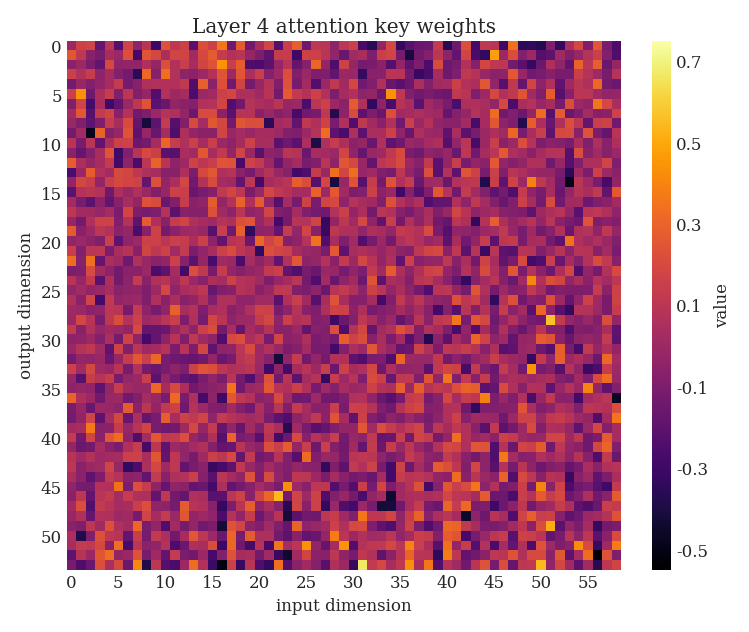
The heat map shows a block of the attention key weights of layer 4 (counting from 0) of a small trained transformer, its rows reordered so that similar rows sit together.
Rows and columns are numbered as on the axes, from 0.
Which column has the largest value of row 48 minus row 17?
49
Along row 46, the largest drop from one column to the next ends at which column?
23
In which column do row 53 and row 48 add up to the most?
31
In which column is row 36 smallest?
58
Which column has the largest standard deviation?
16
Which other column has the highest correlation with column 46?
35
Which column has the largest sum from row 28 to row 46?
41
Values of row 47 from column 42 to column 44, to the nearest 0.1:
0.3 -0.1 -0.1
